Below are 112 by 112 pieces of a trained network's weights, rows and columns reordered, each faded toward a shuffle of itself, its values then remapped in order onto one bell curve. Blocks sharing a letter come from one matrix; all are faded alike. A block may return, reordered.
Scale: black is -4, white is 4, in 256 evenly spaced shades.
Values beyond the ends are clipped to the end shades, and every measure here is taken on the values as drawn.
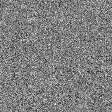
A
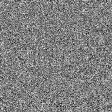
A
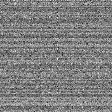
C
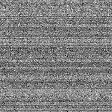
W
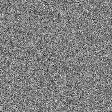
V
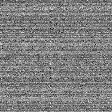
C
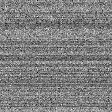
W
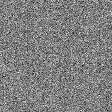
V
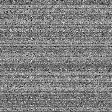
C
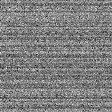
W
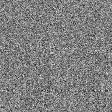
A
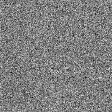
A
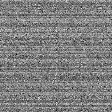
C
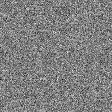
V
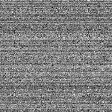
C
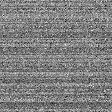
C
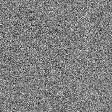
A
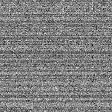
W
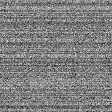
W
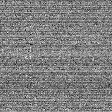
C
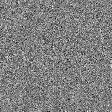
V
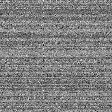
C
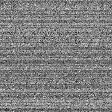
W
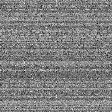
C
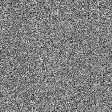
A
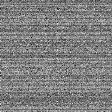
C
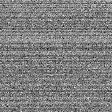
W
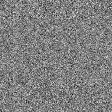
A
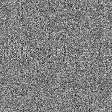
A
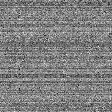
W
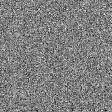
A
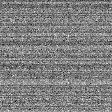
W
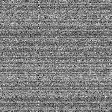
C
